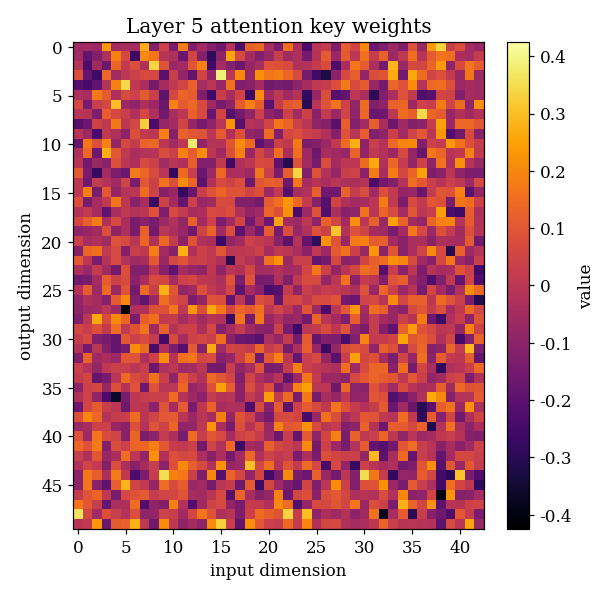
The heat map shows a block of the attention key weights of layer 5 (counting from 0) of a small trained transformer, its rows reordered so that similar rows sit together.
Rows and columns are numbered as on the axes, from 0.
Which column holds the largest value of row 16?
22
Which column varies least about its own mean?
13
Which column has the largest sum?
30
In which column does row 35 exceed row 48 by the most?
32
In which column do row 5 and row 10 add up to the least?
24
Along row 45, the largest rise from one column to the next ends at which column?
39
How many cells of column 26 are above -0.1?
40
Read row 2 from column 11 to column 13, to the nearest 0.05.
-0.05 0.1 0.2
